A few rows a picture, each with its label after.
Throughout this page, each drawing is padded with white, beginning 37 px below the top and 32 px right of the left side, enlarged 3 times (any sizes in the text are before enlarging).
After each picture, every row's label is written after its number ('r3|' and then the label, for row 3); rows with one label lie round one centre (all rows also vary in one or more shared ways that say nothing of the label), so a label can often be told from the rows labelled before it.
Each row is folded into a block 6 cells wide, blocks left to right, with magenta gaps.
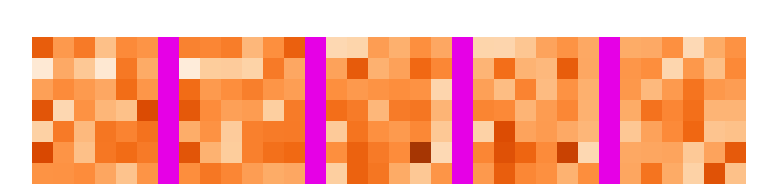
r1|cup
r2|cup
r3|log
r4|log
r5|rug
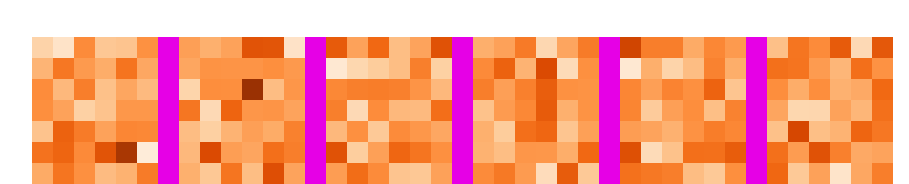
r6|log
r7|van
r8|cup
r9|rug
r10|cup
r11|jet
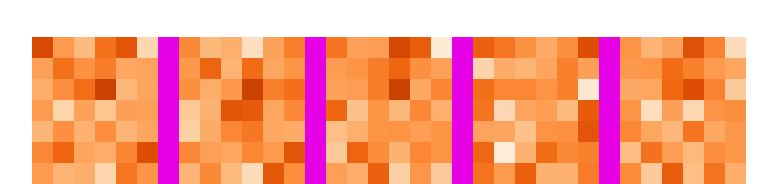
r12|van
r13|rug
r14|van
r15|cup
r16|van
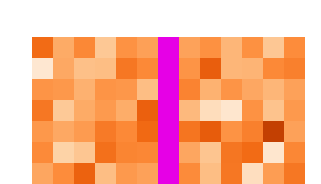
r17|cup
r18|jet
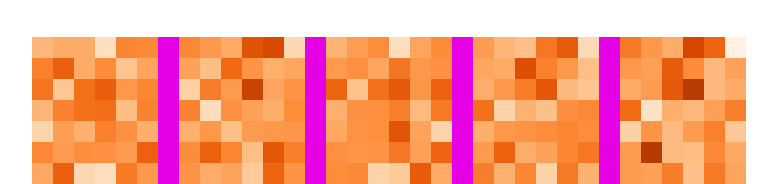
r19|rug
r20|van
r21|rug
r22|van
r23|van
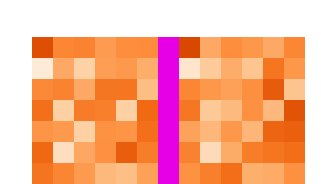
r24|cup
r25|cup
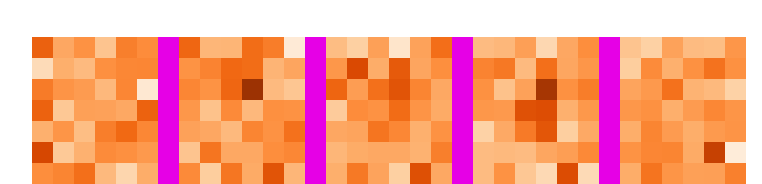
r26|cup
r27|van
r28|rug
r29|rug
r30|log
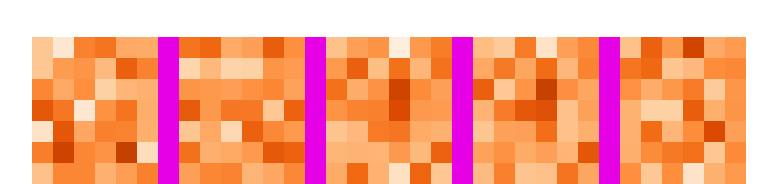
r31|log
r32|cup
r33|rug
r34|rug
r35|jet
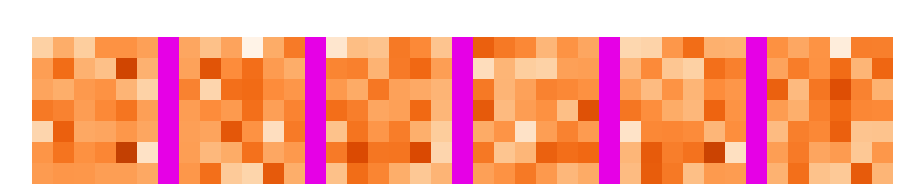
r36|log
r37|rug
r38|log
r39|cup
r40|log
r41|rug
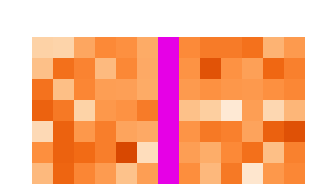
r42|log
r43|jet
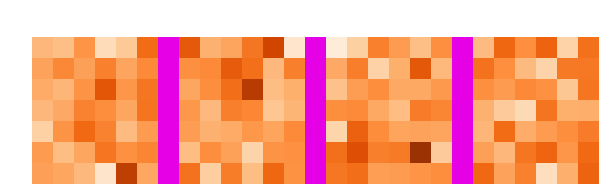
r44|rug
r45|van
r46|log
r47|jet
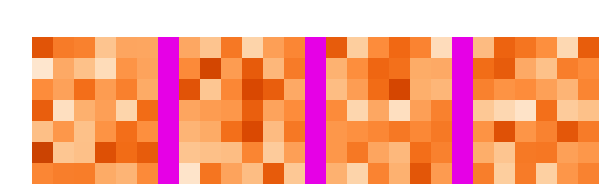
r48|cup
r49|rug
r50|van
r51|jet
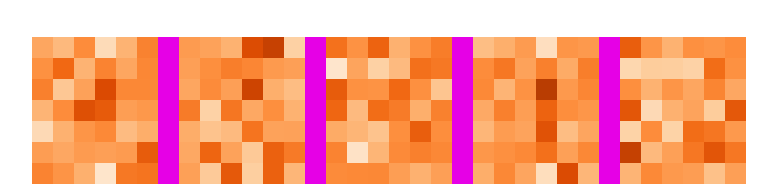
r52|rug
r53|van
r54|cup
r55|rug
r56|cup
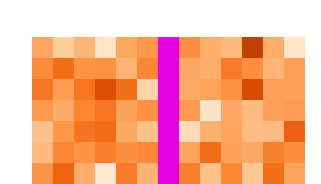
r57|rug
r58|van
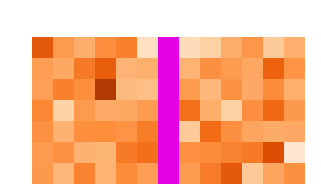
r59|van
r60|log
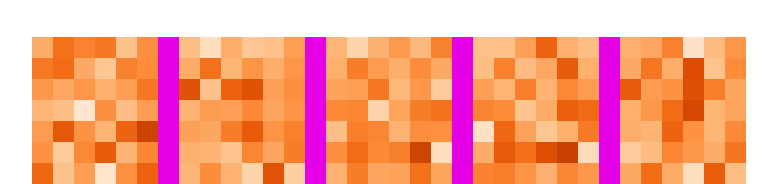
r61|jet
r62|rug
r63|log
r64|log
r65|rug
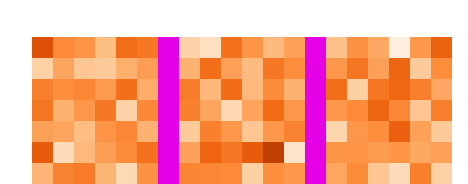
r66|cup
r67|log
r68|rug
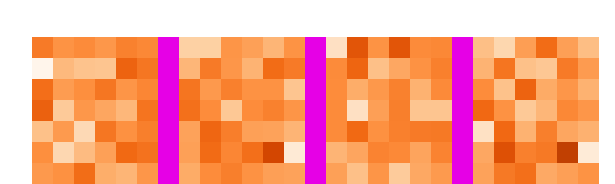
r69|cup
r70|log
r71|jet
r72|log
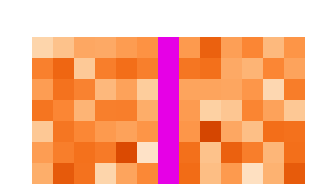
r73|log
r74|jet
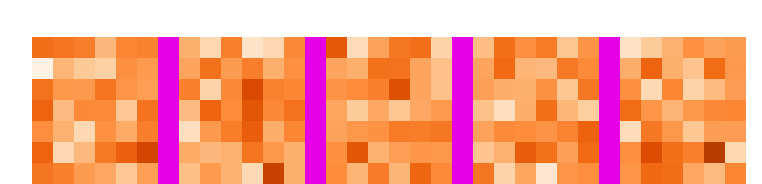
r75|cup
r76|rug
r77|van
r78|jet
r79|log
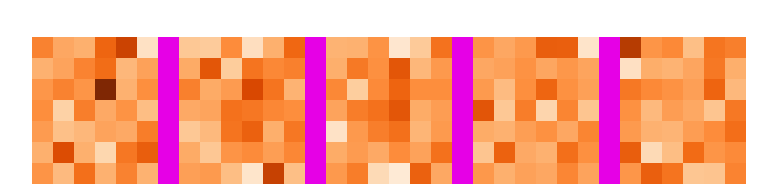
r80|van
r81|rug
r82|rug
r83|van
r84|cup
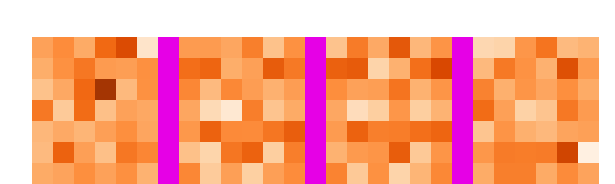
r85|van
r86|jet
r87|jet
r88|log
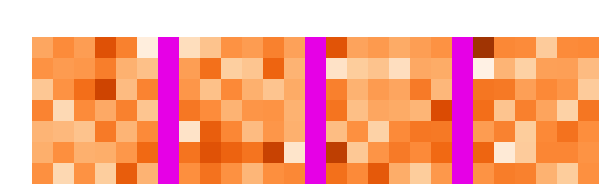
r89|van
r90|log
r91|cup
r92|cup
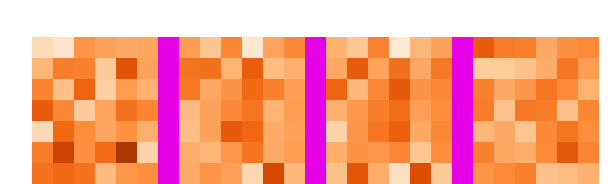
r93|log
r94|rug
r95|rug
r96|cup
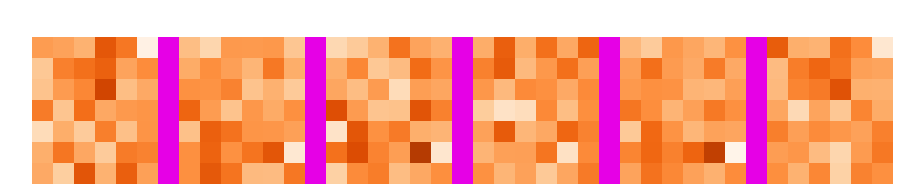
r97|van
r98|log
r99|log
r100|jet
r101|log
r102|van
